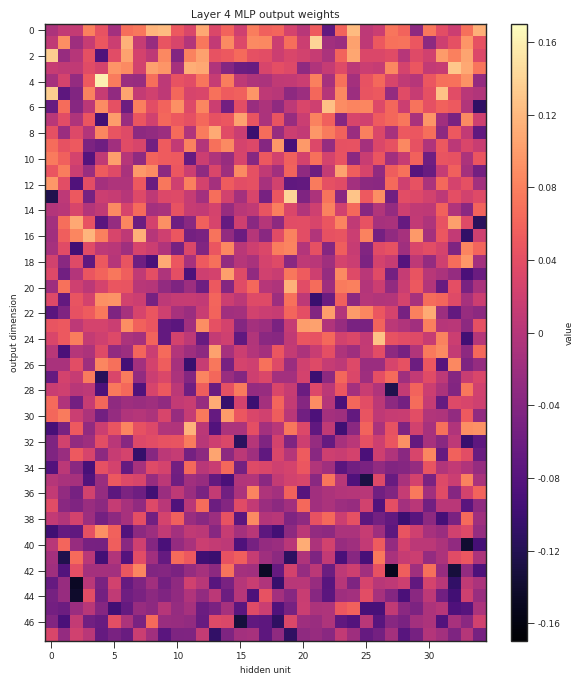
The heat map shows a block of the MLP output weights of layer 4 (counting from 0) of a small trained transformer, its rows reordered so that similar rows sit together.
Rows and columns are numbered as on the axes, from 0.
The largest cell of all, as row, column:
4, 4
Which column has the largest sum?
5
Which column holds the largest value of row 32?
28
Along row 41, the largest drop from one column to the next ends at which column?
12
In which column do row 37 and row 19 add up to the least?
33
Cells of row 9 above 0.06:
7
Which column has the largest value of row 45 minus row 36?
20
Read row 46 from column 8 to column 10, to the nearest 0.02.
0.06 -0.02 -0.02
